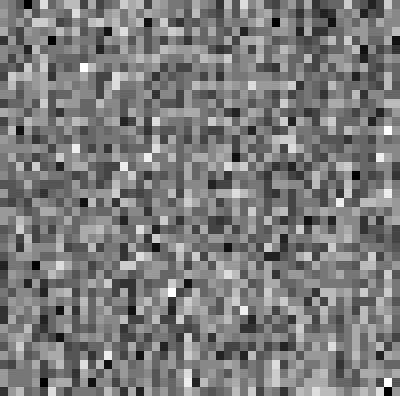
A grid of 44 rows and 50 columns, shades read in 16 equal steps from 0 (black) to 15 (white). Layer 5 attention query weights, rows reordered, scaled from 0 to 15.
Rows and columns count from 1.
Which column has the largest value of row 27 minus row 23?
11
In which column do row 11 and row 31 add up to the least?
35
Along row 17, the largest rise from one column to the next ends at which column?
37
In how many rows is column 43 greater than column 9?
19
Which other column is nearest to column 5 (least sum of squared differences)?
33
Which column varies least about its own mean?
26
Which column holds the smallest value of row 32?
24
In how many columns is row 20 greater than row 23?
18
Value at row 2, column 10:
13
